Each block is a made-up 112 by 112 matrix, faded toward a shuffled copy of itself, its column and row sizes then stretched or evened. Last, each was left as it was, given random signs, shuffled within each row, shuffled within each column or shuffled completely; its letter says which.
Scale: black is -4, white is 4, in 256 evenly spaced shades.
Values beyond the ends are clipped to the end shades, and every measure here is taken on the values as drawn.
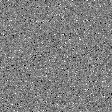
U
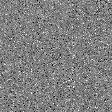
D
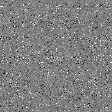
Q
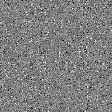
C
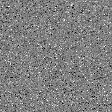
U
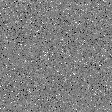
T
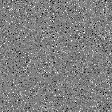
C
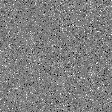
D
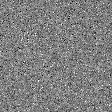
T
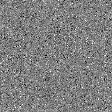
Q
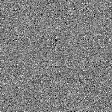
C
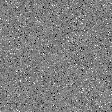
D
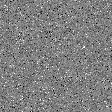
T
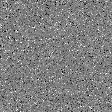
U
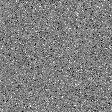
T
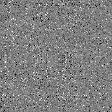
C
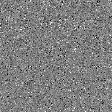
Q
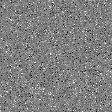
D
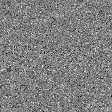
U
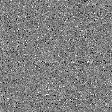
C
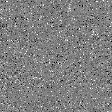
C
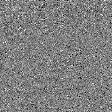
C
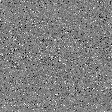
U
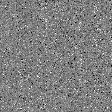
D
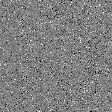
D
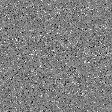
U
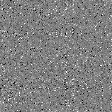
Q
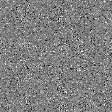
Q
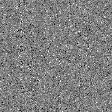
D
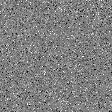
U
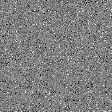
Q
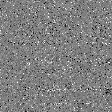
C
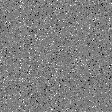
D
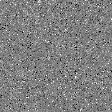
Q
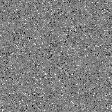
Q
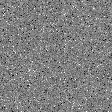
T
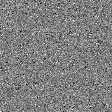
U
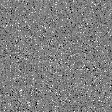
C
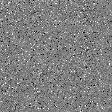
Q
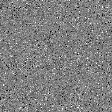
Q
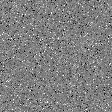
T
